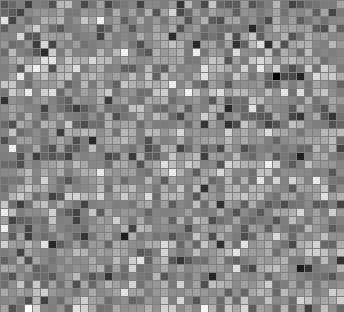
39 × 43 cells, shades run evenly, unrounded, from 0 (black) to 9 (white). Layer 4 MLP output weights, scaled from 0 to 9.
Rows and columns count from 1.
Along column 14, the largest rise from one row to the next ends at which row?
36
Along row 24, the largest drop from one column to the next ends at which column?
26
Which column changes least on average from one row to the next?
20
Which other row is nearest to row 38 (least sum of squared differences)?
17
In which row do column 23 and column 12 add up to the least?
1
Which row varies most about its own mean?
10
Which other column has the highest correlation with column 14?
7
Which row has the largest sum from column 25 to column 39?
12
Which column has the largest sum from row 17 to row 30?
29
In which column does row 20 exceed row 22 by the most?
25
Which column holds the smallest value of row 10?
35
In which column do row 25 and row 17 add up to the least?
8
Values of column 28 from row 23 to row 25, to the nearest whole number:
4 4 5
